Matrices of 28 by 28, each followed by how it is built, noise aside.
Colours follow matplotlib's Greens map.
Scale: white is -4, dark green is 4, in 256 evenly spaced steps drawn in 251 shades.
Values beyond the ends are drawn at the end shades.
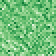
Toeplitz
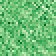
Toeplitz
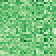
low rank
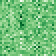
low rank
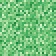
repeating rows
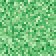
repeating columns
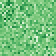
block diagonal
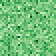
uneven columns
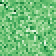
banded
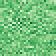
low rank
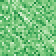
Toeplitz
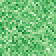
Toeplitz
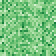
repeating rows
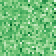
uneven columns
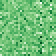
uneven columns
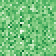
uneven columns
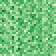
repeating rows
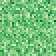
repeating columns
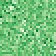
block diagonal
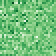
low rank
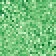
block diagonal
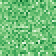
low rank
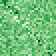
banded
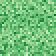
repeating columns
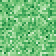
repeating columns
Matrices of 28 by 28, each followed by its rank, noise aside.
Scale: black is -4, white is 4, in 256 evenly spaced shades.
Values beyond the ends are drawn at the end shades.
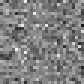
seven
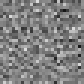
five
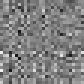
four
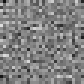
five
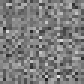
seven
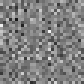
seven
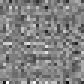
four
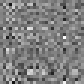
four
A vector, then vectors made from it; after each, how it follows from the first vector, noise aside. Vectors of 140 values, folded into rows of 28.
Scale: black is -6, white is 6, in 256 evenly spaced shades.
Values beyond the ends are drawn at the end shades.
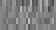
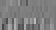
reversed, partly zeroed.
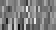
reversed, scaled up.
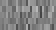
wrapped around, negated.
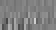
reversed, partly zeroed.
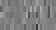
wrapped around, negated, partly zeroed.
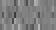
wrapped around, negated, partly zeroed.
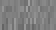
reversed, shrunk.
